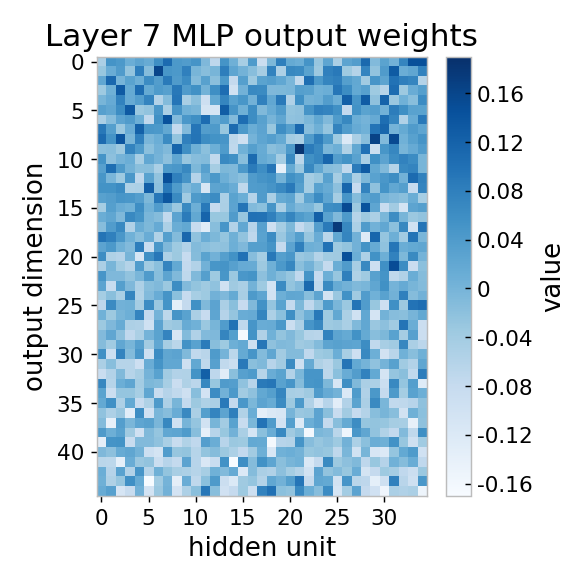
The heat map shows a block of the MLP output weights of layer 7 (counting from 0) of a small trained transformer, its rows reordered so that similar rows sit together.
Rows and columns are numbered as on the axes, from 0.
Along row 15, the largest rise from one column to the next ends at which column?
28
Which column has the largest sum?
31
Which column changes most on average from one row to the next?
26
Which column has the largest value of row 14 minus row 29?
7
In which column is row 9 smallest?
29
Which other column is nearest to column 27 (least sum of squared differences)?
10
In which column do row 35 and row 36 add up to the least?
25
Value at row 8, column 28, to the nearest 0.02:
-0.02
